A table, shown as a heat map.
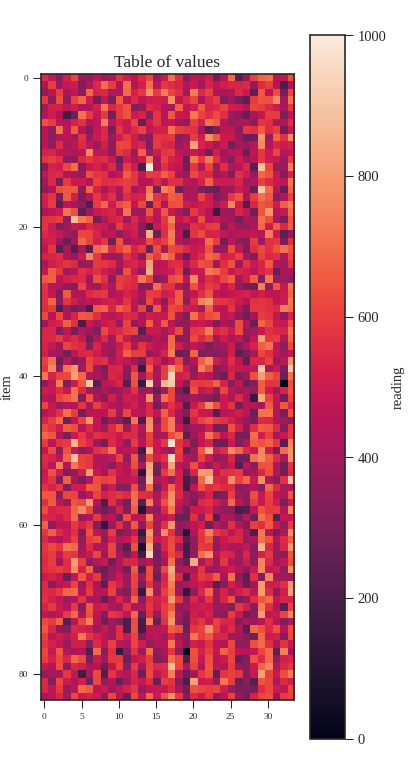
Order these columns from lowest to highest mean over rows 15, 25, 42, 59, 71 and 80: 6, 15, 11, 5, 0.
5, 15, 0, 6, 11
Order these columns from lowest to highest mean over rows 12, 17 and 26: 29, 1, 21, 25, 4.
21, 4, 25, 1, 29
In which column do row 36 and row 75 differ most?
22
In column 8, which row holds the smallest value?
60
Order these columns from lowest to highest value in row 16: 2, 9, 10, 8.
2, 10, 8, 9
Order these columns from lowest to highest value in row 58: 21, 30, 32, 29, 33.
32, 21, 30, 29, 33
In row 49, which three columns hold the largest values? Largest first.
17, 4, 33
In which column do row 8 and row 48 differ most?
28
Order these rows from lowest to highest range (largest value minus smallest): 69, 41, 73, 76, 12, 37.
76, 37, 73, 69, 12, 41
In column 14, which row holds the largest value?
12
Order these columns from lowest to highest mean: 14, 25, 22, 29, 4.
25, 4, 22, 14, 29
